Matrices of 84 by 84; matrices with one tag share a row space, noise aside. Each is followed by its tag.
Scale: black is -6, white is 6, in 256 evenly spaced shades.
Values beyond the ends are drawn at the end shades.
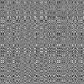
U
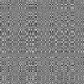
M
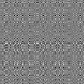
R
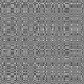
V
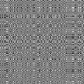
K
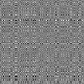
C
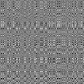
U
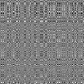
U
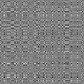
V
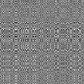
C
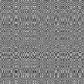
C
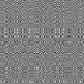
R
